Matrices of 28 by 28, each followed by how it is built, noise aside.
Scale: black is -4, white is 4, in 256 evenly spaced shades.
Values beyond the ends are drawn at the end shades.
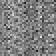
repeating rows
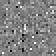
sparse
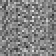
repeating rows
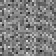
repeating rows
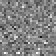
uneven rows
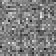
blocks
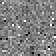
sparse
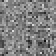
blocks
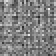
blocks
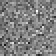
repeating rows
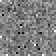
sparse
